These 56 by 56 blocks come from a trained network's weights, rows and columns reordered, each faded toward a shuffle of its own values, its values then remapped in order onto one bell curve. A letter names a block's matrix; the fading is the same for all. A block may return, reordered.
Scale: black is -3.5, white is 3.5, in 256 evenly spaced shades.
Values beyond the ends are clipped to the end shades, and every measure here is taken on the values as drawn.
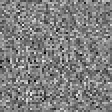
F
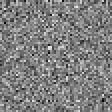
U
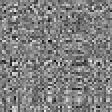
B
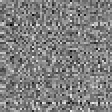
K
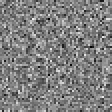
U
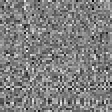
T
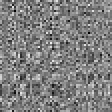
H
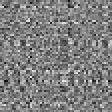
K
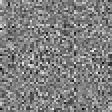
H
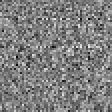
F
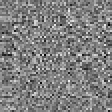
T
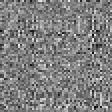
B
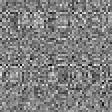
K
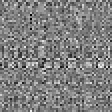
K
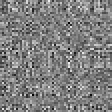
B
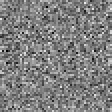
U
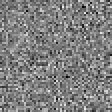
U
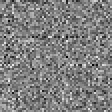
F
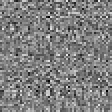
B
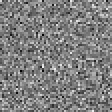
U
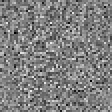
U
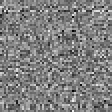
K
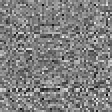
T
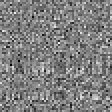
U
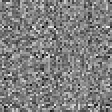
F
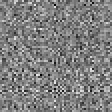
K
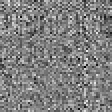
T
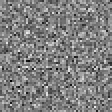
U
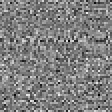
T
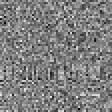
U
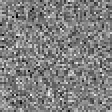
U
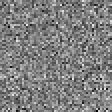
F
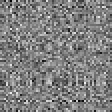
K
